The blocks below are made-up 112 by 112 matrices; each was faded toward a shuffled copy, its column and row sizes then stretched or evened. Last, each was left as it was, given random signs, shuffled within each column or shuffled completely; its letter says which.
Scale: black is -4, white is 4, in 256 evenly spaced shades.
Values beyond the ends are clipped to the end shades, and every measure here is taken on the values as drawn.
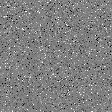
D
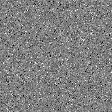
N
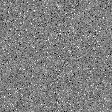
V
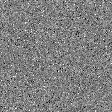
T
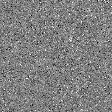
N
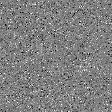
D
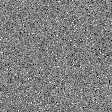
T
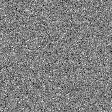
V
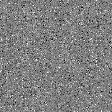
D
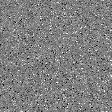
D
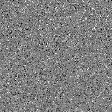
D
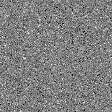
D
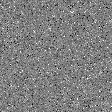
V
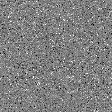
N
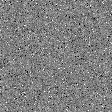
T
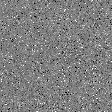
N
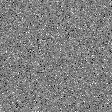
T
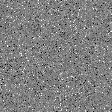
V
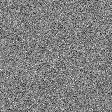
T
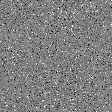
V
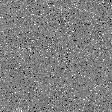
N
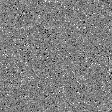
D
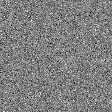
N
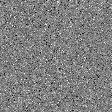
V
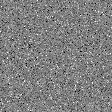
T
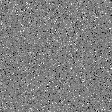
V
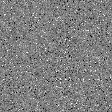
N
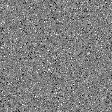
N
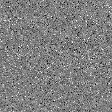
D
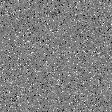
V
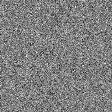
N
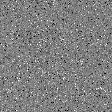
D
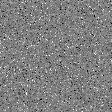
V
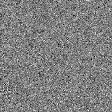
D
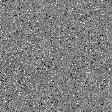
V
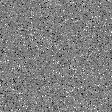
T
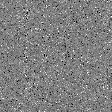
V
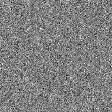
D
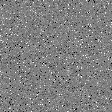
N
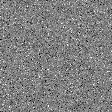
V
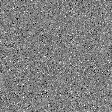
N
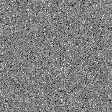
V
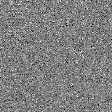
D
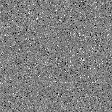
D
